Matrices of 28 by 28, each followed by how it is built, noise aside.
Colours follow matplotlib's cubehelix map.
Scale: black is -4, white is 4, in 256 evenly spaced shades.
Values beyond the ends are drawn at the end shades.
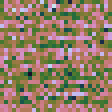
blocks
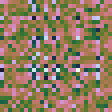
low rank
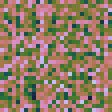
blocks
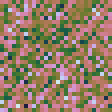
Hankel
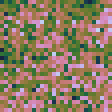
smooth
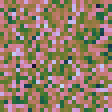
noise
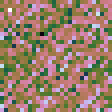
Hankel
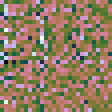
low rank
